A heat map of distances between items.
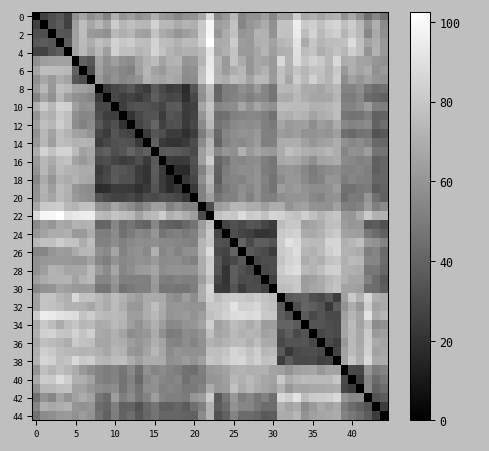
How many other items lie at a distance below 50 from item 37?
7
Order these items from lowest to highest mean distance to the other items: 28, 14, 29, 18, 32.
18, 14, 29, 28, 32
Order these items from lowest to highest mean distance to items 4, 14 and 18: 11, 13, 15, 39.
13, 11, 15, 39
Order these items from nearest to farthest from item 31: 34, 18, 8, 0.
34, 18, 0, 8
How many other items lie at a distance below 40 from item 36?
7
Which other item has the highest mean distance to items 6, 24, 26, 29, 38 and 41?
22
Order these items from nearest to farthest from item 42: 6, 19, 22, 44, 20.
44, 19, 20, 6, 22
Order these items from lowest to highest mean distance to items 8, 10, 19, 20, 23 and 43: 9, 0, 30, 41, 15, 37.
9, 15, 30, 41, 0, 37
